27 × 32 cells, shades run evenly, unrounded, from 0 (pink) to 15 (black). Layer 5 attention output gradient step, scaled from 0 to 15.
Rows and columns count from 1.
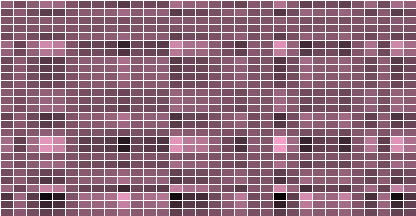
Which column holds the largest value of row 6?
10
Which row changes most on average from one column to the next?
25
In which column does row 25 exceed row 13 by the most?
22
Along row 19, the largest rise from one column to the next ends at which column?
24
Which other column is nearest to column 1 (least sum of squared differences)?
3
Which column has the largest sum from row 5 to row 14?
27
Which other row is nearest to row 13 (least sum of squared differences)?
12
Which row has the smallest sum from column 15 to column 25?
18
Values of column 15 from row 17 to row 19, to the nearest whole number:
7 4 4
